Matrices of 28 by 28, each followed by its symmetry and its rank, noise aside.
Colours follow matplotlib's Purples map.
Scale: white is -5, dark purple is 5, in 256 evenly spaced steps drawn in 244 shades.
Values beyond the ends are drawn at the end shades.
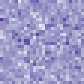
antisymmetric, rank six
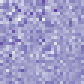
symmetric, rank five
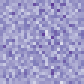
no symmetry, rank six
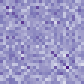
symmetric, rank five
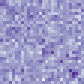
symmetric, rank five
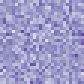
no symmetry, rank six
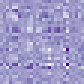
no symmetry, rank four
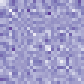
symmetric, rank four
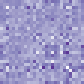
symmetric, rank four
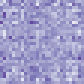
no symmetry, rank four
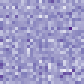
no symmetry, rank six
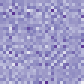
symmetric, rank four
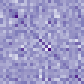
symmetric, rank four
